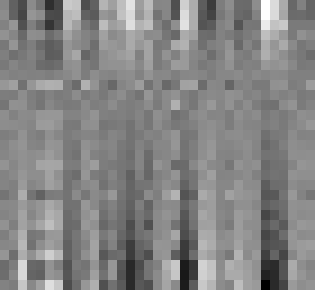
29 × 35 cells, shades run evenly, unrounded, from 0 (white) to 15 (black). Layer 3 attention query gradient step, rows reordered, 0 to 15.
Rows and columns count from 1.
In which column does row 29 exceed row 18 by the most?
30
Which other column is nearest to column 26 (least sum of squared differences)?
13
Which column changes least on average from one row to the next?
25
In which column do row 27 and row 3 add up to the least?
20
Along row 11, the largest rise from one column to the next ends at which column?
21
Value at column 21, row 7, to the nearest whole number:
6
